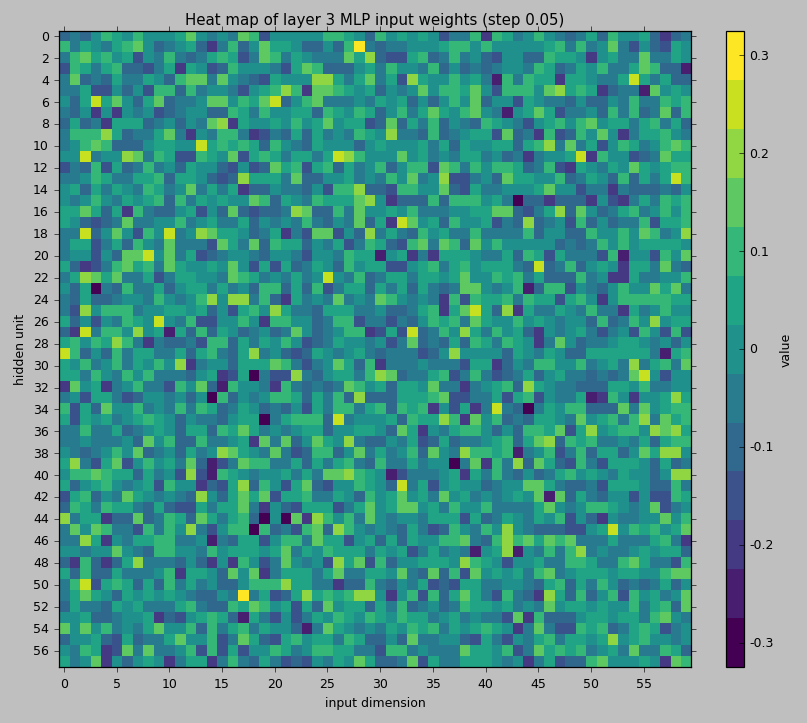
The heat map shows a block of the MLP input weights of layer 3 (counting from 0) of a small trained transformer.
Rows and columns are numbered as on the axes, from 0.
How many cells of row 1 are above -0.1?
49
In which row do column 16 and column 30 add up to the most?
24
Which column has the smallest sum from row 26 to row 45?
14
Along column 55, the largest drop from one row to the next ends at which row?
5
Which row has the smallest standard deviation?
52
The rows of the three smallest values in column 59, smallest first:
3, 46, 27
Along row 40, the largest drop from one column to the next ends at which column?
13
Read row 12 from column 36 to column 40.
0.15 0.1 -0.05 0.1 0
